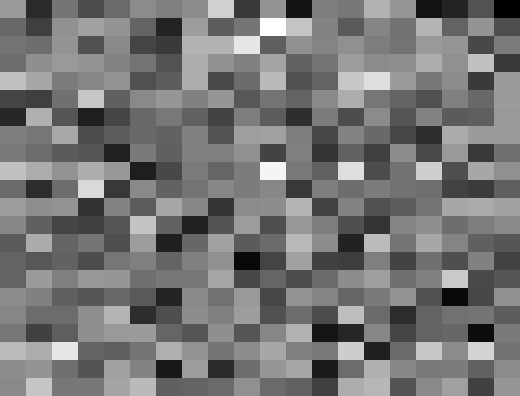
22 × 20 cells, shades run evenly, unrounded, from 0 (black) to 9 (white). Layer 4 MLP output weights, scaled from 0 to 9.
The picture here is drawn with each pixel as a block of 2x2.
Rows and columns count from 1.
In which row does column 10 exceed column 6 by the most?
3
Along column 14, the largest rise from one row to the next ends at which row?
20
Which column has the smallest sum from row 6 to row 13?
5
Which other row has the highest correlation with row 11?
6
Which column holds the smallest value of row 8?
17
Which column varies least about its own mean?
16
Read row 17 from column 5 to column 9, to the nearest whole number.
4 3 1 5 4
